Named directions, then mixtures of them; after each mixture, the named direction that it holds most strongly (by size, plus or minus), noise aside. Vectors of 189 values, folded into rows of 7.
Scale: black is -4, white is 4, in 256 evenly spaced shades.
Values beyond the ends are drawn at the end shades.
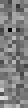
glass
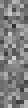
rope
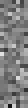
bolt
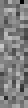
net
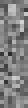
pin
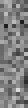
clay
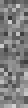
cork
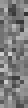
pin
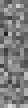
cork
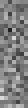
glass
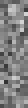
pin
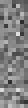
clay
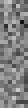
clay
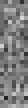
net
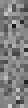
rope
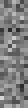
glass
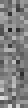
glass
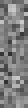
pin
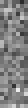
cork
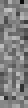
net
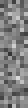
bolt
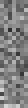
glass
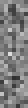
pin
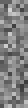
rope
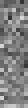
cork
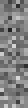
glass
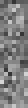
cork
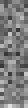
cork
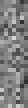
clay
